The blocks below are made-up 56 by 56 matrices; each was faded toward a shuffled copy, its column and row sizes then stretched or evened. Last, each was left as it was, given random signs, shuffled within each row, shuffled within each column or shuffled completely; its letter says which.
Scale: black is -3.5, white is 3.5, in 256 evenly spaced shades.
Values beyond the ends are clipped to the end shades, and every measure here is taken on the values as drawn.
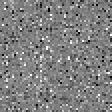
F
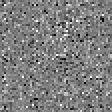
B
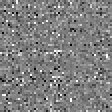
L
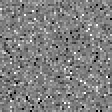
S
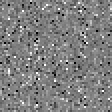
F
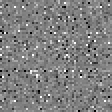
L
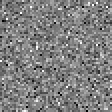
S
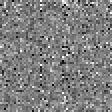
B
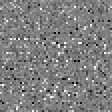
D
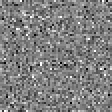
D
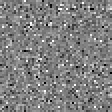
D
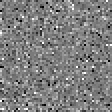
B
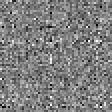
B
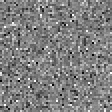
S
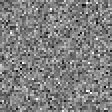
S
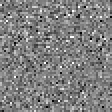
D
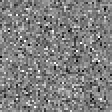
F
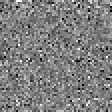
B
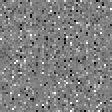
F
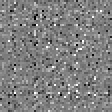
B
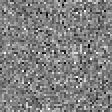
B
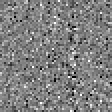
F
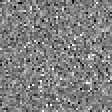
S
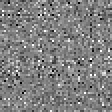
B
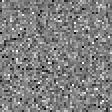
S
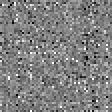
B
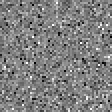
S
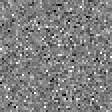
S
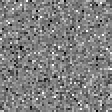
S
